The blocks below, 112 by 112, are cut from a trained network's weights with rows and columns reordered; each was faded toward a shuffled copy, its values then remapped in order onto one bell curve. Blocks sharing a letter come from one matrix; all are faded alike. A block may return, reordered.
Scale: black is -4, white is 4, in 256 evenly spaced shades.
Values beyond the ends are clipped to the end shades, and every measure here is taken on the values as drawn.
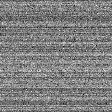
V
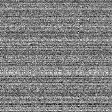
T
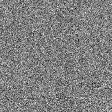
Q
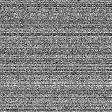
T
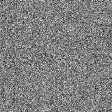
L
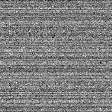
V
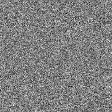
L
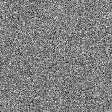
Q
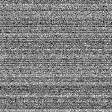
V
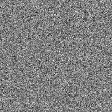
Q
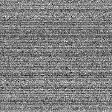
V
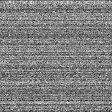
V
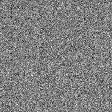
Q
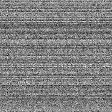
T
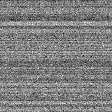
V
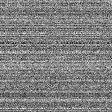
T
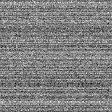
T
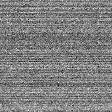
V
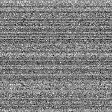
V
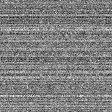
T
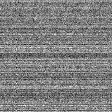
T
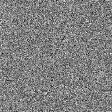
L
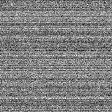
T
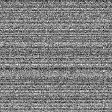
T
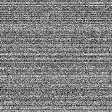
T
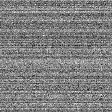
V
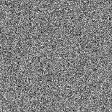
L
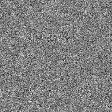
L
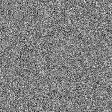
Q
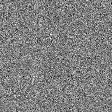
L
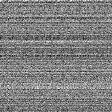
T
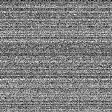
T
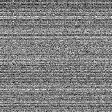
T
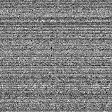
V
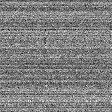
V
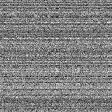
T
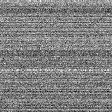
T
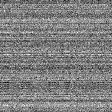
T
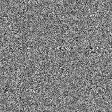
L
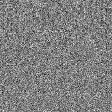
Q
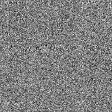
L
